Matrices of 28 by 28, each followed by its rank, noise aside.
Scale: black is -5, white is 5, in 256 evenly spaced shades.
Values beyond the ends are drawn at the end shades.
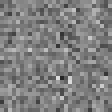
seven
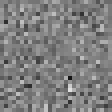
eight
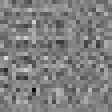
four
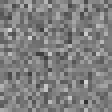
six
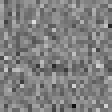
eight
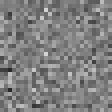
eight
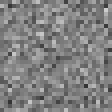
eight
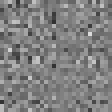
five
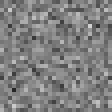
seven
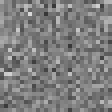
eight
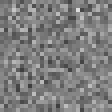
eight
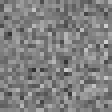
eight
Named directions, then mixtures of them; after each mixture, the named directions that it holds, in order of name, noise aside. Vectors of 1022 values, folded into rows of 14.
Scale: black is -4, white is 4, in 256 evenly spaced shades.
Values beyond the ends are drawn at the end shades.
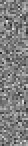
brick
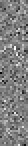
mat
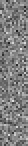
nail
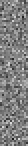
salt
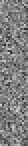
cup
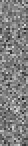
cup.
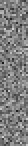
brick, nail, salt.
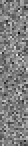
brick, mat, nail.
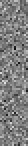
mat, salt.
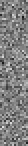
salt.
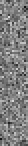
brick, cup, nail.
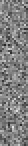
cup.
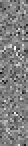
mat.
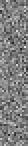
nail.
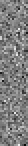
cup, mat.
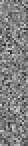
cup.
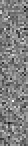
cup, nail.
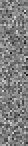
brick, nail, salt.
